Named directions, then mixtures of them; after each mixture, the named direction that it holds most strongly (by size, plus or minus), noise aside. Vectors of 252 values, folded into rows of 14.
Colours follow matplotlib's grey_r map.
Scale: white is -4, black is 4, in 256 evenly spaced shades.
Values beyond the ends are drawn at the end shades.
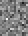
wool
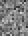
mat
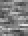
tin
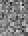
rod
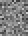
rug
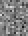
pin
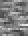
tin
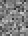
mat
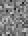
mat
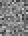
rug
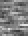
tin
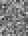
rug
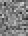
rug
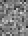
mat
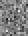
mat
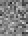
wool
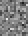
wool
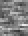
tin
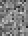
mat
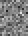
rug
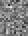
pin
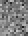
rod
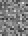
rug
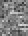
tin
